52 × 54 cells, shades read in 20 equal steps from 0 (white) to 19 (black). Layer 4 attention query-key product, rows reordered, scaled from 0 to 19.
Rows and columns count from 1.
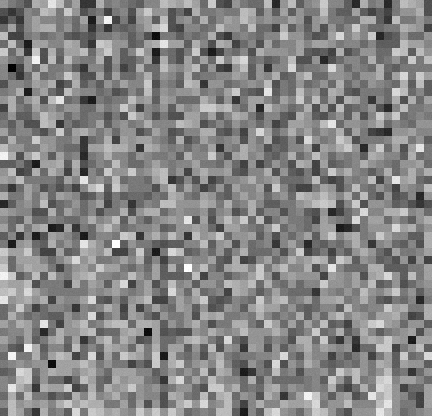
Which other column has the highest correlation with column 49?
48
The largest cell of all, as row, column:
9, 2
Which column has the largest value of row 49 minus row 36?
10
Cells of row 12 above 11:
11
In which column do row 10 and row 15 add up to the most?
3
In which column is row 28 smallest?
24
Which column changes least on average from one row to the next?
32
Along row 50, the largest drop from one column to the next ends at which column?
47
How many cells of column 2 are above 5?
44
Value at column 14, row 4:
15
